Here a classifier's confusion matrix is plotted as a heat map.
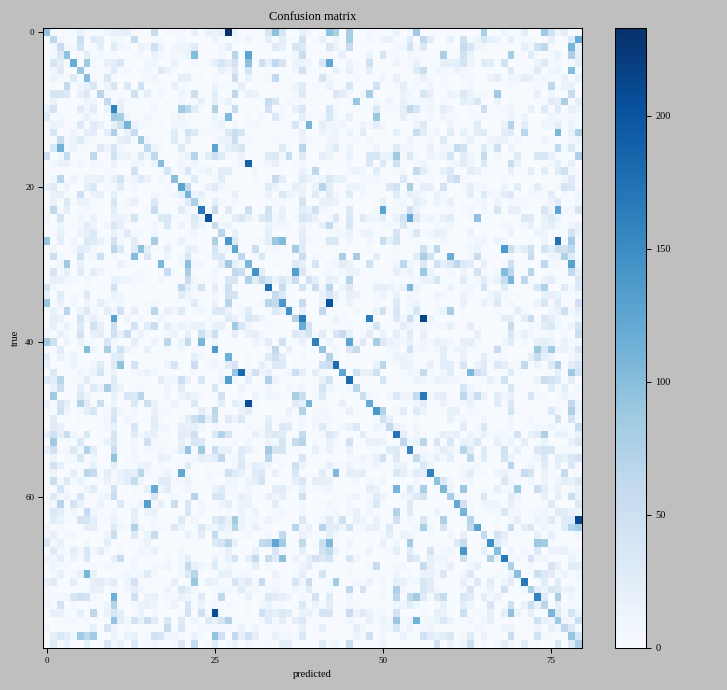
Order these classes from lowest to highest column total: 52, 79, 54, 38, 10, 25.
54, 52, 79, 25, 38, 10
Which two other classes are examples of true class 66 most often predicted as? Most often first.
34, 42
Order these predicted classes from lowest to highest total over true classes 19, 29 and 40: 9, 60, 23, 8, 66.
66, 9, 8, 23, 60
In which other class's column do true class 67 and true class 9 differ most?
62
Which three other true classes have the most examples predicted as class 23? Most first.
40, 54, 50
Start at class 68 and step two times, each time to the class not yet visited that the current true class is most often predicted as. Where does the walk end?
42
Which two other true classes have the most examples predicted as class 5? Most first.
78, 48
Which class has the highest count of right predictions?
24
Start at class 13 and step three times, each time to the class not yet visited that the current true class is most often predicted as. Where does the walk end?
10
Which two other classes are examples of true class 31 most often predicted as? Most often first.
37, 68
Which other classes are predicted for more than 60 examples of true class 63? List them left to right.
28, 59, 79
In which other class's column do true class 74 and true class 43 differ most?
11
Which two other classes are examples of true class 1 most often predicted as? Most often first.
79, 45
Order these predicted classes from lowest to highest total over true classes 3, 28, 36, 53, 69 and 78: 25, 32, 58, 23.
32, 23, 58, 25
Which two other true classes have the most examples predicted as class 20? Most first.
57, 10
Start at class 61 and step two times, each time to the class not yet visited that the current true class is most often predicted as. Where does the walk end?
25
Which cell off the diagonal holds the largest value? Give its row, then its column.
0, 27
